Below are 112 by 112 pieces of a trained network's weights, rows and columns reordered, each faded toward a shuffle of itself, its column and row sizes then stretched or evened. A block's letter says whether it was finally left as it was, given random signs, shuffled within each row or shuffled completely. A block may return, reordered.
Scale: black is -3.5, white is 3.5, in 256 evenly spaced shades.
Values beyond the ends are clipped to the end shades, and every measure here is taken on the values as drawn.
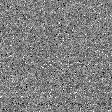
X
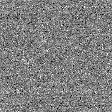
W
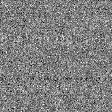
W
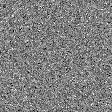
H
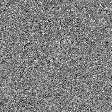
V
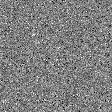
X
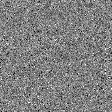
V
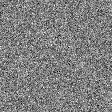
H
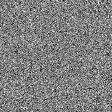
V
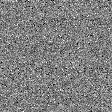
X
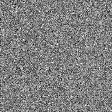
V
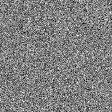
V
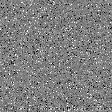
W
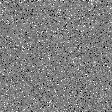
X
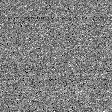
X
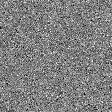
H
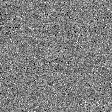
X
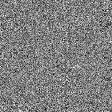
W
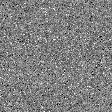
X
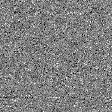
W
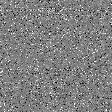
V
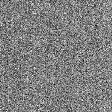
W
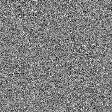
V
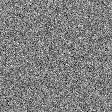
H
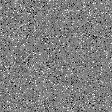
W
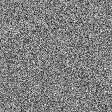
X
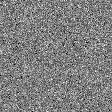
H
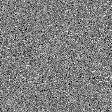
V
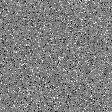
H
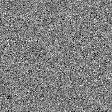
V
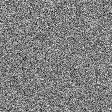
H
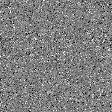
V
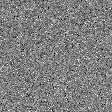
H
